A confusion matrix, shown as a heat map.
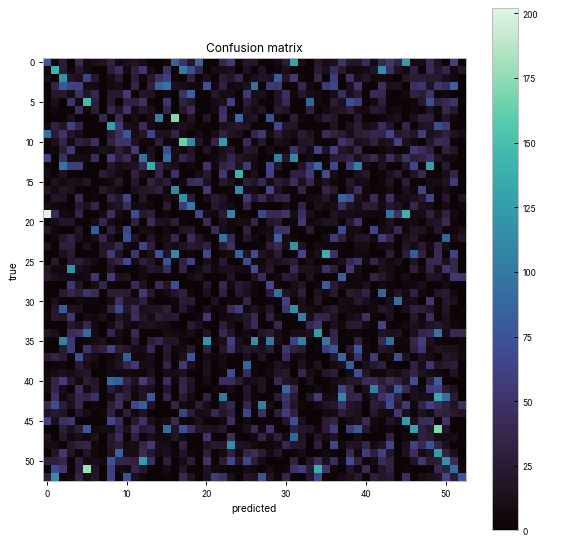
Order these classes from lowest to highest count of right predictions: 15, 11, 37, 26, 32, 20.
15, 20, 11, 26, 37, 32
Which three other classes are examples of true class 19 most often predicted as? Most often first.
0, 45, 23
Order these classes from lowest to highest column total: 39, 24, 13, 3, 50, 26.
24, 26, 13, 3, 39, 50
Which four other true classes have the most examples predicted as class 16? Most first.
7, 24, 0, 28
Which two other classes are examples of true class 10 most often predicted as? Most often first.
17, 22
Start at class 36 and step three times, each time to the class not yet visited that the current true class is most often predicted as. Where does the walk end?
31
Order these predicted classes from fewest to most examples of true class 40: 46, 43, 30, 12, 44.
30, 44, 43, 12, 46
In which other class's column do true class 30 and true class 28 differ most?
44
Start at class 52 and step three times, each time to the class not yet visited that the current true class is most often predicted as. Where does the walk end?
49
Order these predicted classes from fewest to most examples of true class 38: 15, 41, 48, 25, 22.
22, 41, 15, 48, 25
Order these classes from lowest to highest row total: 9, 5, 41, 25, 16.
16, 25, 41, 5, 9
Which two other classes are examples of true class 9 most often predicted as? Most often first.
0, 10
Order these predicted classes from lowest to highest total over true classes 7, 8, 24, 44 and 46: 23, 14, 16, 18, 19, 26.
19, 23, 18, 26, 14, 16
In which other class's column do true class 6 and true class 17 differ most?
37
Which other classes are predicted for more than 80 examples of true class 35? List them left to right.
2, 20, 26, 28, 32, 43
